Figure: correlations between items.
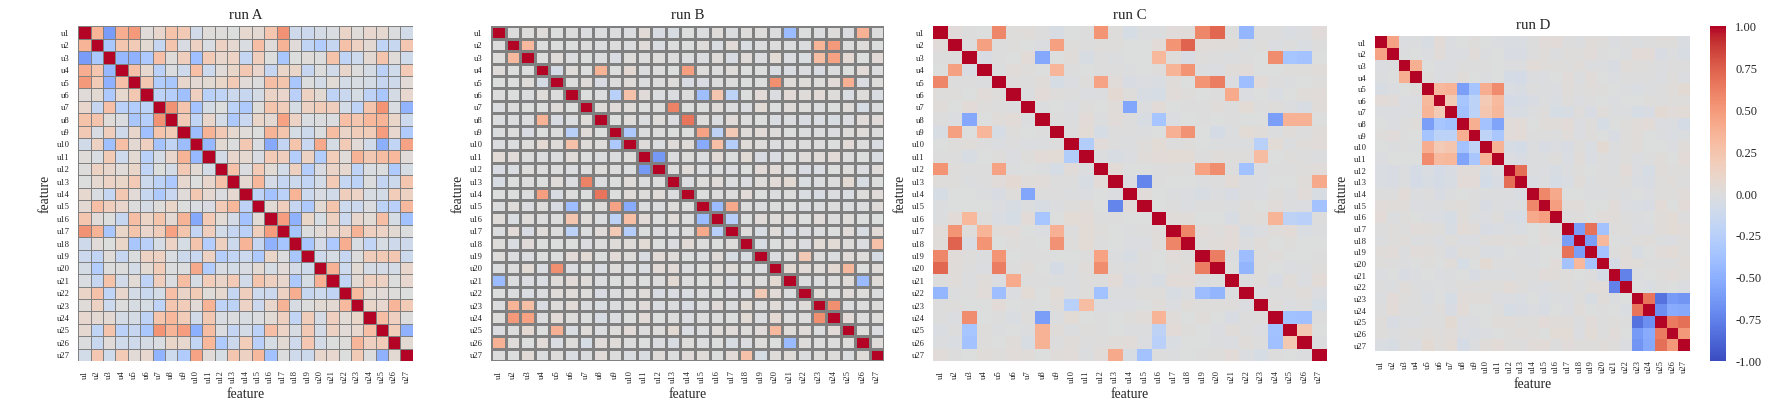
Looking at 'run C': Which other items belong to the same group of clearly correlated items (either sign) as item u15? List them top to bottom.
u13, u27
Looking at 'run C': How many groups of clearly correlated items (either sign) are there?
7
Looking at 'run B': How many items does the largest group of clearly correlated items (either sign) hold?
6
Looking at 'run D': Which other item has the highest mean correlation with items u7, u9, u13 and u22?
u12
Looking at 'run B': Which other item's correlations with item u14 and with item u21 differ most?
u8
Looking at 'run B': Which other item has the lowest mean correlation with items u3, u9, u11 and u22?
u12
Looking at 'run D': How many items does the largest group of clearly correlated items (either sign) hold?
7
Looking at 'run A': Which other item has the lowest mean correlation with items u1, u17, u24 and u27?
u3
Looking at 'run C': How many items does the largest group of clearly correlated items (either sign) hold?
6
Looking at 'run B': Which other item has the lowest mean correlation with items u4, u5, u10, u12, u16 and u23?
u15
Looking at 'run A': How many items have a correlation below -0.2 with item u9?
3
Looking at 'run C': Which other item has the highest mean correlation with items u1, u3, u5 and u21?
u20
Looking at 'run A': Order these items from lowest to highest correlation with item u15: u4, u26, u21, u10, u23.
u26, u23, u10, u4, u21
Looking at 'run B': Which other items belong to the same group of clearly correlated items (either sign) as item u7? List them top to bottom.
u13
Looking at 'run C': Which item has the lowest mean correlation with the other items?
u22
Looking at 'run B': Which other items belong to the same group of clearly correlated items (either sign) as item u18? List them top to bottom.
u27
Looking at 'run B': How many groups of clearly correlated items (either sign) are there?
9
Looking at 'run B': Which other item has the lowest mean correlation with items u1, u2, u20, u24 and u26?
u21
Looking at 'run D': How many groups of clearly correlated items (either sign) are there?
8
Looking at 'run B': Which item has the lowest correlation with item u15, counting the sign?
u10
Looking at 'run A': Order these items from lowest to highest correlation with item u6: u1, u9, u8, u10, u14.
u9, u8, u14, u1, u10
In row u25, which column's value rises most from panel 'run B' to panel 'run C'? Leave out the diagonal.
u8
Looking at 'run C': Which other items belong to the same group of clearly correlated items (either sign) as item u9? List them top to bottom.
u2, u4, u17, u18
